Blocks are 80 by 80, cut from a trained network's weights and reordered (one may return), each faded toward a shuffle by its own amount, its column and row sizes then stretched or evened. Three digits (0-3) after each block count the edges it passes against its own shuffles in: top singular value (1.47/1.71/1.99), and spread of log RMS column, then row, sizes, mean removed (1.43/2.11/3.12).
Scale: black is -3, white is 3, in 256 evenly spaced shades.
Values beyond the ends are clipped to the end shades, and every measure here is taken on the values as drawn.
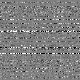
3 0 3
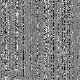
2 3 0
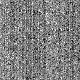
2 0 1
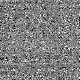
0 1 1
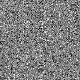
1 1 0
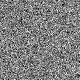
0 0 0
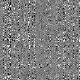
0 3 2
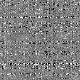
1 1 3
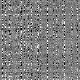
1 3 1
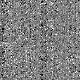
0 2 1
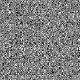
2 2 1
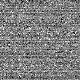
2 1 0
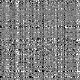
3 2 3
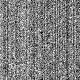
3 0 0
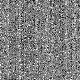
1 1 0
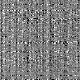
3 1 3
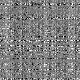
2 0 3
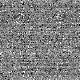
1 1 0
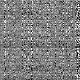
2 3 0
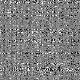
1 1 3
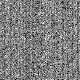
1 0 1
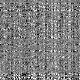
3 0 3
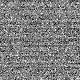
1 0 0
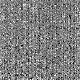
2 0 2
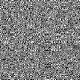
2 0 2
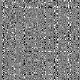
2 3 2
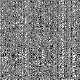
2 2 2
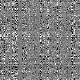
1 3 1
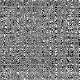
2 3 0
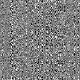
3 3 1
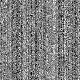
3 2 0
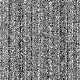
3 2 0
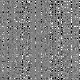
0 3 2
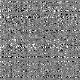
0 1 3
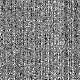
3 1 2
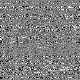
0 0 3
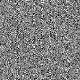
2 2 0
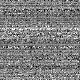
3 0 2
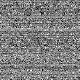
2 1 1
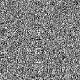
2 1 1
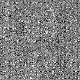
0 0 2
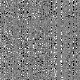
0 3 2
